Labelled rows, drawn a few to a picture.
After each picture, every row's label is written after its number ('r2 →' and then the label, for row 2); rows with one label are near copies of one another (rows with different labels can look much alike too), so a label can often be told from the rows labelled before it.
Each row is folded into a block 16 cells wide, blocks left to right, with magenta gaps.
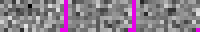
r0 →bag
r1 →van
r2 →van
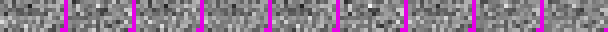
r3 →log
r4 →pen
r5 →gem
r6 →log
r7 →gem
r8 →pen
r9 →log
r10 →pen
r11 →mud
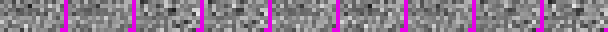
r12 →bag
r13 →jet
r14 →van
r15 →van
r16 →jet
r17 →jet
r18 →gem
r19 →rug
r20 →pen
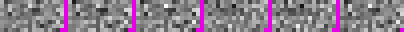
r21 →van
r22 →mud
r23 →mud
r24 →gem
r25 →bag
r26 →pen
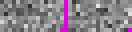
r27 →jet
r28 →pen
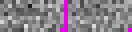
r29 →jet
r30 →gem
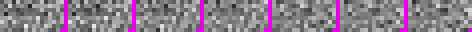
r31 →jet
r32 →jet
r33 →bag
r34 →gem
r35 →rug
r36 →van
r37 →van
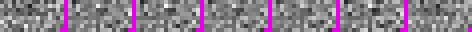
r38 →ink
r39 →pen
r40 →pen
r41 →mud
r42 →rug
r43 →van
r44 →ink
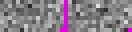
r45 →bag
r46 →mud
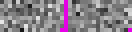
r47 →bag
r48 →van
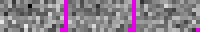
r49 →log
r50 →log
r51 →mud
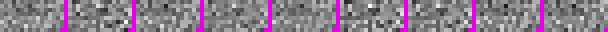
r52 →ink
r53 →rug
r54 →gem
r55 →pen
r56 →jet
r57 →pen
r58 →pen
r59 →log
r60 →gem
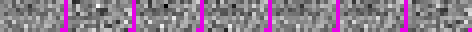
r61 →ink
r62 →pen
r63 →gem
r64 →bag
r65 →ink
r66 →ink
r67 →van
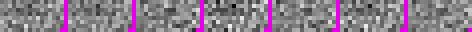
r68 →ink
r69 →log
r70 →rug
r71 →bag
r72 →van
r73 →bag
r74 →rug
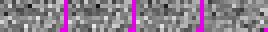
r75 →jet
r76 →jet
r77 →log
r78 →mud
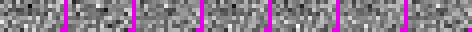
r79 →bag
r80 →mud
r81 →pen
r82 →bag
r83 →gem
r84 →gem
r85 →pen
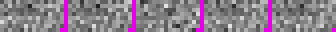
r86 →jet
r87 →gem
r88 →pen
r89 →gem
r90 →ink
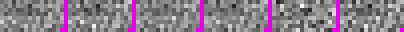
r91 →log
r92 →ink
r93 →bag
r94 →gem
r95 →pen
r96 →bag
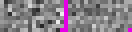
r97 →van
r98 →jet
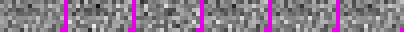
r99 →bag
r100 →bag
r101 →pen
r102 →gem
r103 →gem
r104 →gem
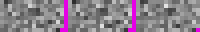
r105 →rug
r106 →rug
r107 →pen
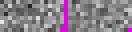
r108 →jet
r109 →rug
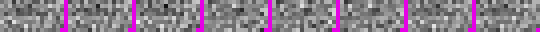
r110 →ink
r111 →bag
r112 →log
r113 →mud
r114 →van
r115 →pen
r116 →ink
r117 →jet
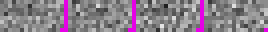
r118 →log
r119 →pen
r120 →bag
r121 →pen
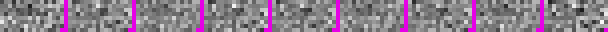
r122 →log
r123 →van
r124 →jet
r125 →pen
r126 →mud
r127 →ink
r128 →mud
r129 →jet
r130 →van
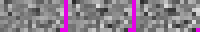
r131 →rug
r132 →mud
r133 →rug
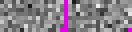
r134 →bag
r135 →pen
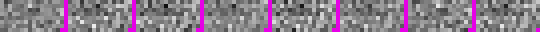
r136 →pen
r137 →gem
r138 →log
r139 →gem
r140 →bag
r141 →ink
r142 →rug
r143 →ink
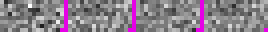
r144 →mud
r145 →ink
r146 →rug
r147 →ink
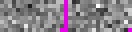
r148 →gem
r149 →pen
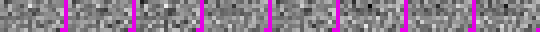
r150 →pen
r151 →mud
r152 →pen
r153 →gem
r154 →van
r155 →gem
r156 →ink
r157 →log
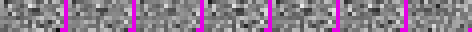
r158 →rug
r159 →mud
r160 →pen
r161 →van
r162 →van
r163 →van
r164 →bag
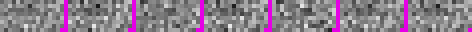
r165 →bag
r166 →bag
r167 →pen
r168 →gem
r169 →rug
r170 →ink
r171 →gem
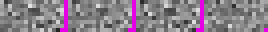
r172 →rug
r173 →pen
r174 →rug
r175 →jet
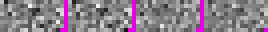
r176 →mud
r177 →mud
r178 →jet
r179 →rug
